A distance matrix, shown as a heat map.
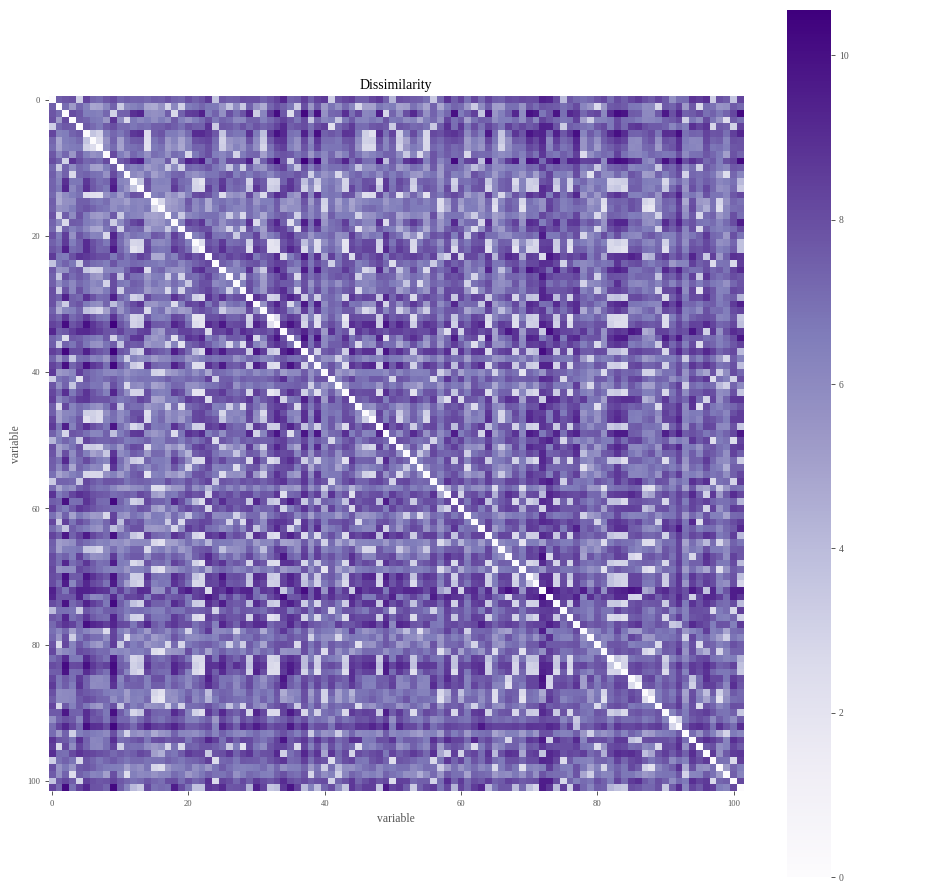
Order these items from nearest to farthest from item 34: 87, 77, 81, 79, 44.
44, 87, 81, 79, 77
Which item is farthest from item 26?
72
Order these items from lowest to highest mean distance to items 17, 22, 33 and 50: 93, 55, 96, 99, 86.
93, 99, 55, 86, 96
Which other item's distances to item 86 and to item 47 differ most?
5
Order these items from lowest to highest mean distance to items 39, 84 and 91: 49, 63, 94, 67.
67, 94, 63, 49
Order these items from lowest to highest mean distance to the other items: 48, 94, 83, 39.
48, 39, 83, 94
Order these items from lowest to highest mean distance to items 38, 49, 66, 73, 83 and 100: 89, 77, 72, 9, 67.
67, 89, 9, 77, 72
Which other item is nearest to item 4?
41
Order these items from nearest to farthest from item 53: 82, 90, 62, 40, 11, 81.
90, 82, 11, 40, 81, 62
